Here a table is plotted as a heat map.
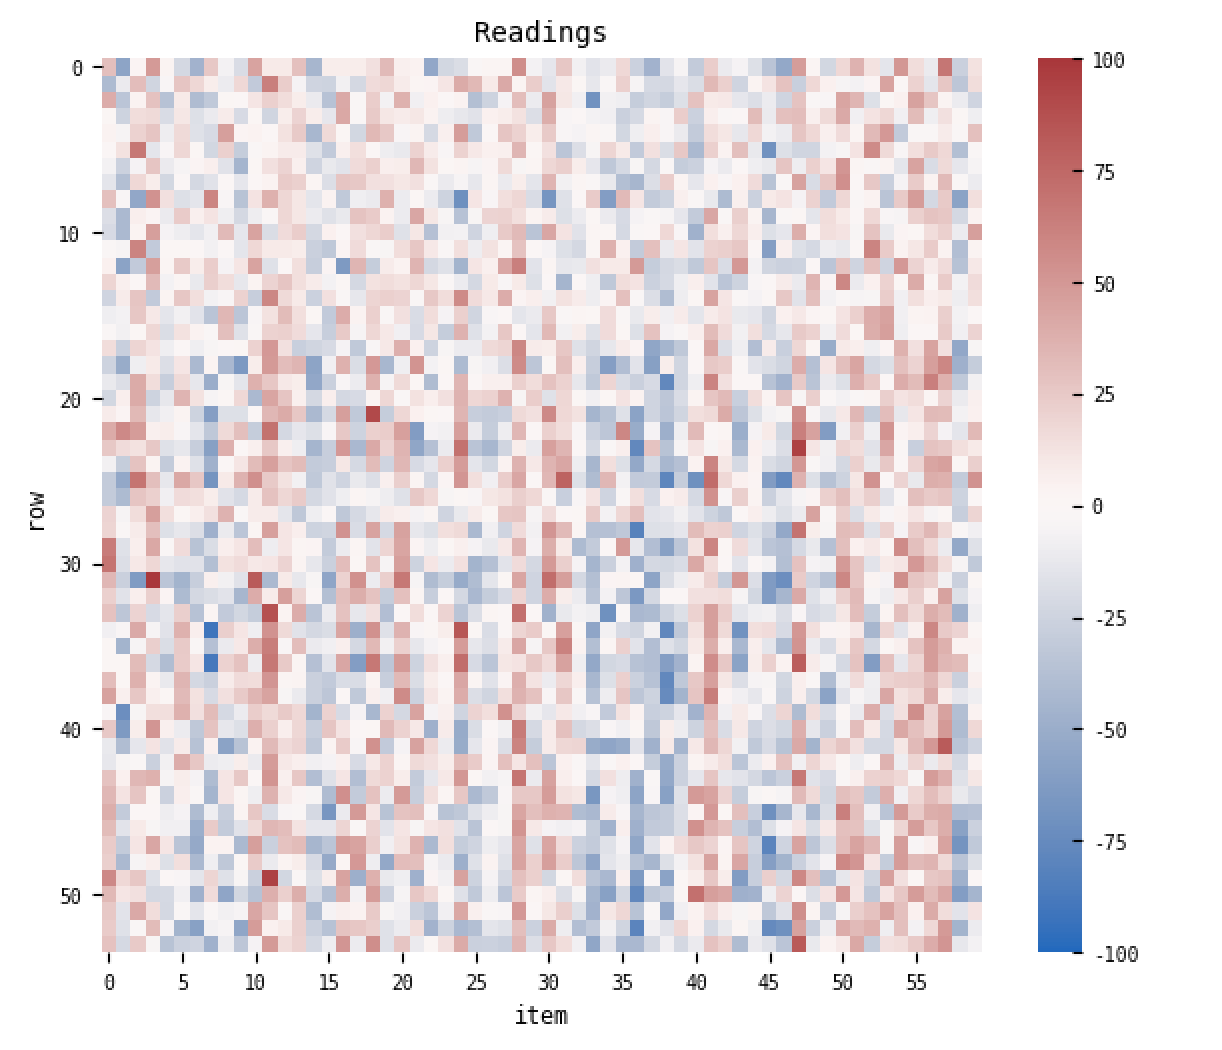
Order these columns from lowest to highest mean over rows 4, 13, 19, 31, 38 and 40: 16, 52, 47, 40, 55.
40, 16, 52, 47, 55
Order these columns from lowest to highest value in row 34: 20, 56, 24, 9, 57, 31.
9, 57, 20, 31, 56, 24
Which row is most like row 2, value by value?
30
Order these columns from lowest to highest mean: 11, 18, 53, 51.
53, 51, 18, 11
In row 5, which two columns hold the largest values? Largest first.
2, 52
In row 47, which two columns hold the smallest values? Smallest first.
45, 58
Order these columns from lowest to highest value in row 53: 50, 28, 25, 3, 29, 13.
25, 29, 3, 50, 13, 28
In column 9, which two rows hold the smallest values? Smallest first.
18, 52
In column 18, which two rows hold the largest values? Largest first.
21, 36
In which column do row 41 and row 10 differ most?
8
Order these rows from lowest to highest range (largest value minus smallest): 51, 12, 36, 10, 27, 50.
27, 10, 51, 12, 50, 36
